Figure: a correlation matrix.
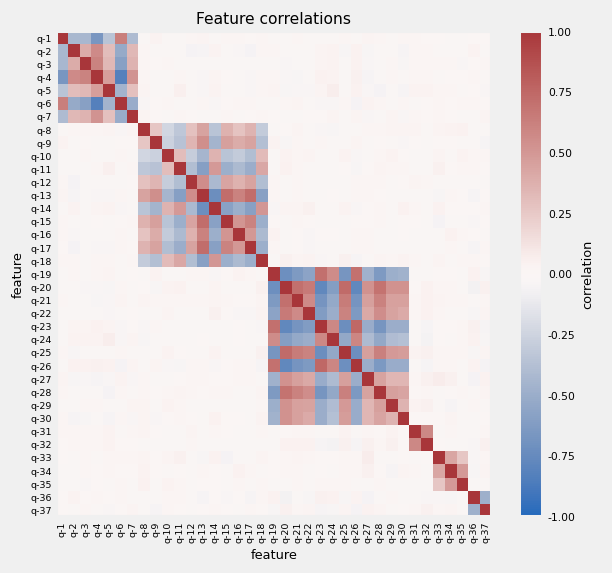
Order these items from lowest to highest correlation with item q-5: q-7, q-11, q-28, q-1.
q-1, q-28, q-11, q-7
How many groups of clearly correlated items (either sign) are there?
6
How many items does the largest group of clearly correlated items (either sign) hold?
12
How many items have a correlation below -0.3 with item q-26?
8
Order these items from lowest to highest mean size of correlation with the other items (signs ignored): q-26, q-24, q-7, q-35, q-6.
q-35, q-7, q-6, q-24, q-26
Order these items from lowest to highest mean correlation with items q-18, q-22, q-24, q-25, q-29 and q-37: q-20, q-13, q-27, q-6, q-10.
q-13, q-6, q-10, q-27, q-20
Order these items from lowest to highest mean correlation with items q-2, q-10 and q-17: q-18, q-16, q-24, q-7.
q-18, q-24, q-16, q-7
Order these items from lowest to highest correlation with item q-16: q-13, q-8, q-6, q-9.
q-6, q-8, q-9, q-13
